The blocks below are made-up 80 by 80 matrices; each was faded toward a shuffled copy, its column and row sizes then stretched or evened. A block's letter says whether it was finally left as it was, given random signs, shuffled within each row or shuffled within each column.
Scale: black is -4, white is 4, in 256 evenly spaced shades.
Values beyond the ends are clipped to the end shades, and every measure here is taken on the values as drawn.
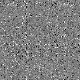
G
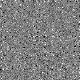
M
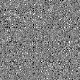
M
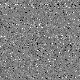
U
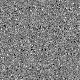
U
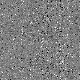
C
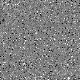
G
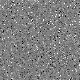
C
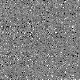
M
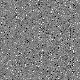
C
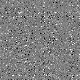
M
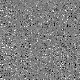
M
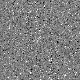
C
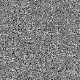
G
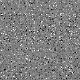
G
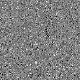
M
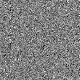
C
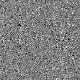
G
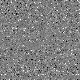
U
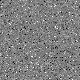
U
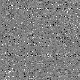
M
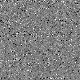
U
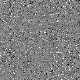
G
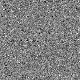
U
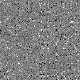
M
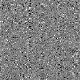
M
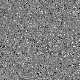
U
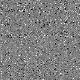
M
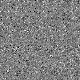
U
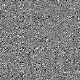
M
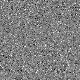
U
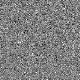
M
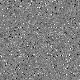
U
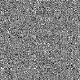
M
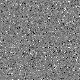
U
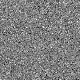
U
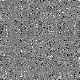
M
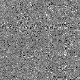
M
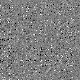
G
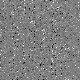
C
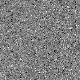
C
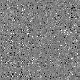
M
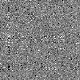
M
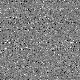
U
